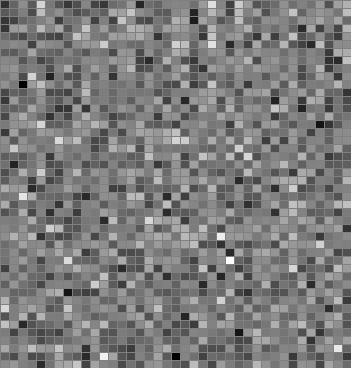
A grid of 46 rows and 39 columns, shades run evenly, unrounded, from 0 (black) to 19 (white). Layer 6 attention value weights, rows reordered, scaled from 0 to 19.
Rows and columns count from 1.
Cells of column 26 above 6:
40
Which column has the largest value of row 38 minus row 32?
38
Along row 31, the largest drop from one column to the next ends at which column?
23
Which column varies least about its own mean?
30
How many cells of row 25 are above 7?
30
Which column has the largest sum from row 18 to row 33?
33
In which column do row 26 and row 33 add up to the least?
28
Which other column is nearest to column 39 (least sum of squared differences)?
15
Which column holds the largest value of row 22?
5
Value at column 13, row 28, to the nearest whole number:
14
